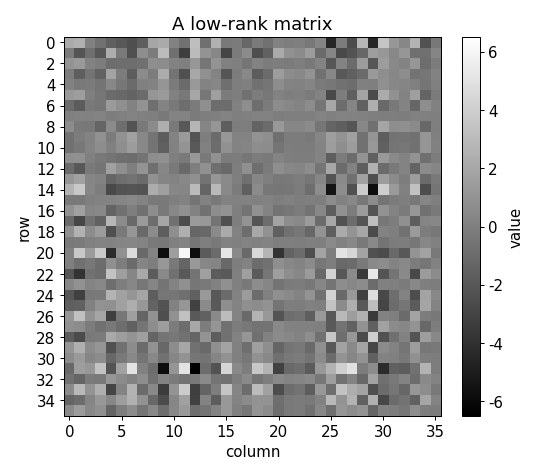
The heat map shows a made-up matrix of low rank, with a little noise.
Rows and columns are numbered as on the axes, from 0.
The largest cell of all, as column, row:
11, 20
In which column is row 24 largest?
29
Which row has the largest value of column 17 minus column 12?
31
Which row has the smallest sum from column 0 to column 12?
22
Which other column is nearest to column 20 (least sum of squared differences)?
23
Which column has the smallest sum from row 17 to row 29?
12
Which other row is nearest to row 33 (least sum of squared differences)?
26
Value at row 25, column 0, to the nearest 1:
-2
